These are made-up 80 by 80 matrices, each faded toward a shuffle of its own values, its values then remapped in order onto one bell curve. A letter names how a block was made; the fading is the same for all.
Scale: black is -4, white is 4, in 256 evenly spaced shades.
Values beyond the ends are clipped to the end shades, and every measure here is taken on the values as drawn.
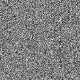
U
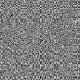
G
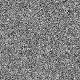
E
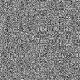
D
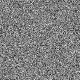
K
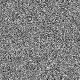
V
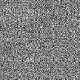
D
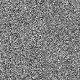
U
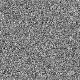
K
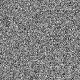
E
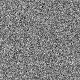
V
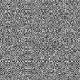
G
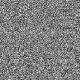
D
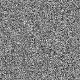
U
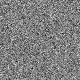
V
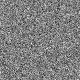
V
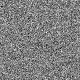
V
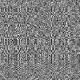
G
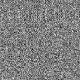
D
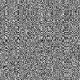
G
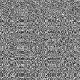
G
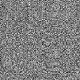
D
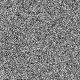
V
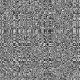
G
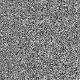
U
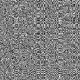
G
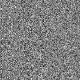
U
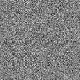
D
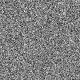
V
